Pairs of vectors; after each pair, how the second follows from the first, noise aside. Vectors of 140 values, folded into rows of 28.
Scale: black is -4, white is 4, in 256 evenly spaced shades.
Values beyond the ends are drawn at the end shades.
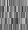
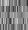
sign-scrambled.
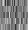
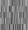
reversed, shrunk.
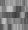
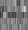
reversed, partly zeroed.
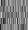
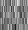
wrapped around, negated.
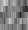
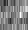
negated.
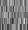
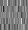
reversed, negated, partly zeroed.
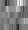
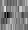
wrapped around, negated.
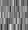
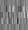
reversed, partly zeroed.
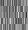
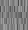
wrapped around, negated, shrunk.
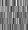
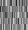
negated.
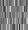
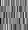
wrapped around, negated.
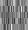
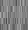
reversed, negated, shrunk.
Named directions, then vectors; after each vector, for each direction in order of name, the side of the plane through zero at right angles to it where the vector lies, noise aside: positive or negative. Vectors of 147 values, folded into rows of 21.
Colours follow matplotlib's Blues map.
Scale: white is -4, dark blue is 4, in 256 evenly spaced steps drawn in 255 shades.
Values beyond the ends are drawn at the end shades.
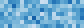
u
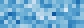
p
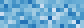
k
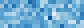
positive, negative, positive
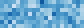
negative, positive, negative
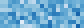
negative, positive, positive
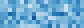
negative, positive, positive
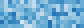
negative, positive, positive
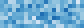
negative, negative, negative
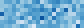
negative, negative, positive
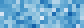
positive, positive, negative
